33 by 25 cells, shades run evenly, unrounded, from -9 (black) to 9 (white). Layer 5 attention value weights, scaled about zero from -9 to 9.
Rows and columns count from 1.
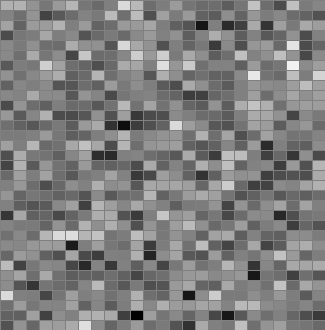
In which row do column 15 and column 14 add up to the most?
13
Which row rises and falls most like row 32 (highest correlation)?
23
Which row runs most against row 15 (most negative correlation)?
9
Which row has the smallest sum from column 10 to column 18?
32
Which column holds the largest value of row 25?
16
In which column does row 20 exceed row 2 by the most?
12
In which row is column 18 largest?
19
